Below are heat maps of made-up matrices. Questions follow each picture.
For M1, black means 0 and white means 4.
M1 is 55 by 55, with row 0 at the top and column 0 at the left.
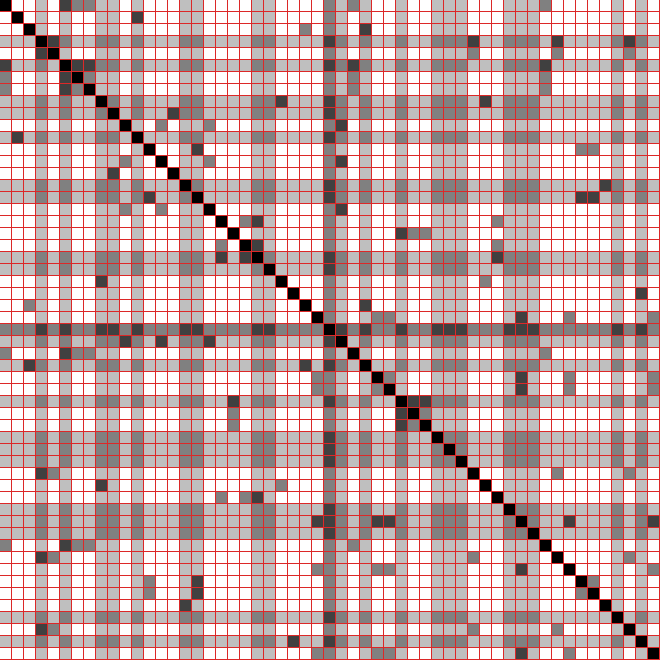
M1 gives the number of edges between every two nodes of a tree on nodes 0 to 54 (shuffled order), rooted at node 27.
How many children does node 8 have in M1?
2
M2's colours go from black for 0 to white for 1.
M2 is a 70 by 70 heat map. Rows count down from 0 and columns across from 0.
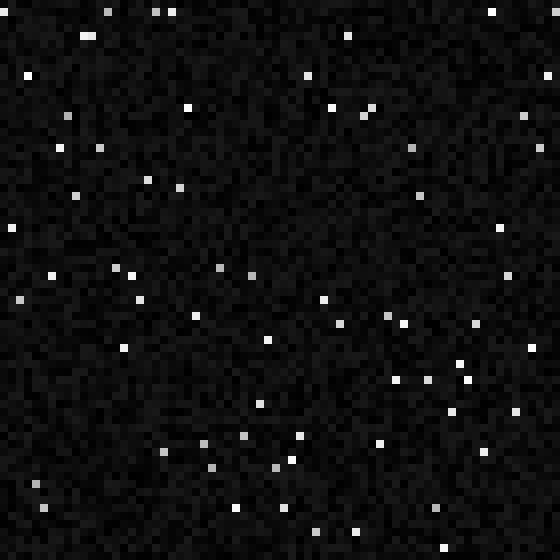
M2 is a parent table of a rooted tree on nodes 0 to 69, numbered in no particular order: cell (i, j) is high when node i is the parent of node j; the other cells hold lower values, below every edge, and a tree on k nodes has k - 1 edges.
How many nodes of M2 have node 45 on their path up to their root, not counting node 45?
2
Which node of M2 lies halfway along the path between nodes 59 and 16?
54
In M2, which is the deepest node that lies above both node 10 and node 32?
4
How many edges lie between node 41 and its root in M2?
3
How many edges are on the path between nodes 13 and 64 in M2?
5
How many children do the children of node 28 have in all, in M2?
6
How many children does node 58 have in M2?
2
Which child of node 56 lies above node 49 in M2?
60
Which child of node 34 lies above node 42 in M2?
63
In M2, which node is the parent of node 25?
55
